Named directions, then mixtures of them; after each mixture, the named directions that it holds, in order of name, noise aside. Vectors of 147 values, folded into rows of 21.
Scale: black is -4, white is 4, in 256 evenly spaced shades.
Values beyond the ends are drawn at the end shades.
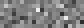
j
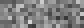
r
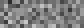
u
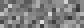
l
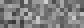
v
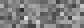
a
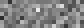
a, j, u.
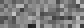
a, l, r.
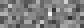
l.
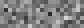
j, l.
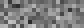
r, u.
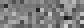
j, l.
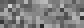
l, r, v.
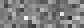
a, j.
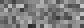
a, l, r.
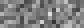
l, r.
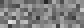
l, u, v.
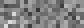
j, v.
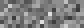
l.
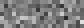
j, u.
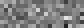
j, l, r.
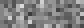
r.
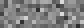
j, u, v.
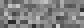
r, u, v.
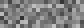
a, j, u.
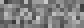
v.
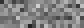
a, l, r.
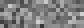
l, v.
